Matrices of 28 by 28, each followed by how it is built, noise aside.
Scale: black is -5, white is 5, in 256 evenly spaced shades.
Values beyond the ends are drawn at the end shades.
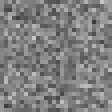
repeating rows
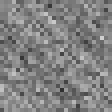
Toeplitz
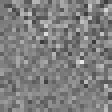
upper triangular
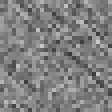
Toeplitz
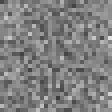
repeating rows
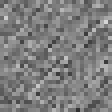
Hankel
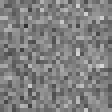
repeating rows
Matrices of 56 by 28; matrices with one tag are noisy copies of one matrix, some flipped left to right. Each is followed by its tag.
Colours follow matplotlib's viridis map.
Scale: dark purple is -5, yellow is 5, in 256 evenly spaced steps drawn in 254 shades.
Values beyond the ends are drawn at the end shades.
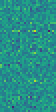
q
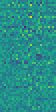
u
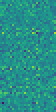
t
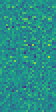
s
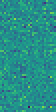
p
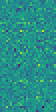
q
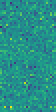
p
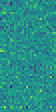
p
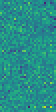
p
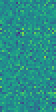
t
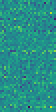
p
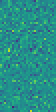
q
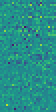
u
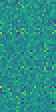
t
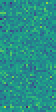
p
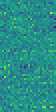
p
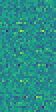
q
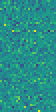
q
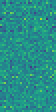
p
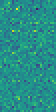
q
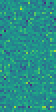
p
